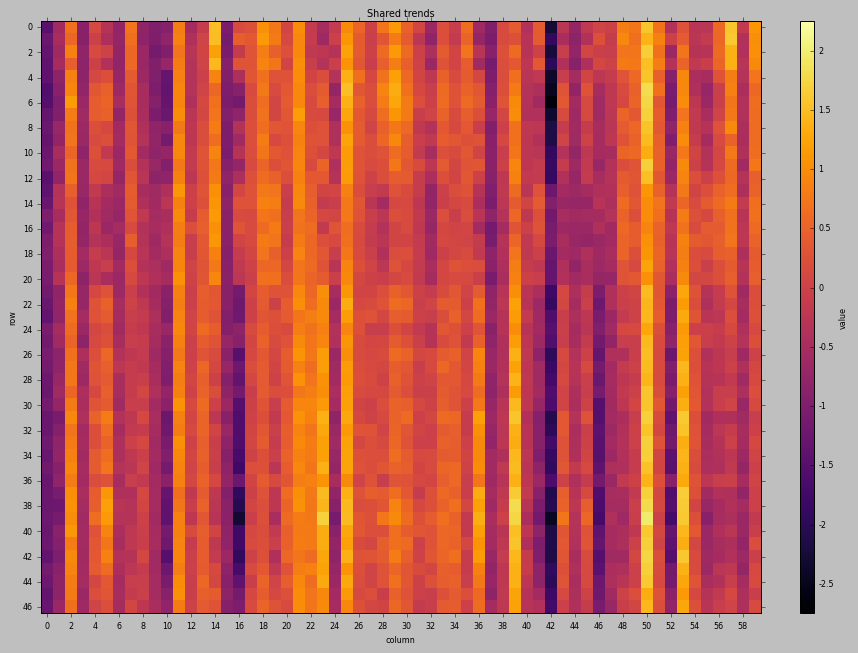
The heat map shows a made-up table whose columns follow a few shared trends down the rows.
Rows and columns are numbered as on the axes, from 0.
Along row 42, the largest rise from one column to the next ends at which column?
53
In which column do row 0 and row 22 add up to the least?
42
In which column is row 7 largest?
50
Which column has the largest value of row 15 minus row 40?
16
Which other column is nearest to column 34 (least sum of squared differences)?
20
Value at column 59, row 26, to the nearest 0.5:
0
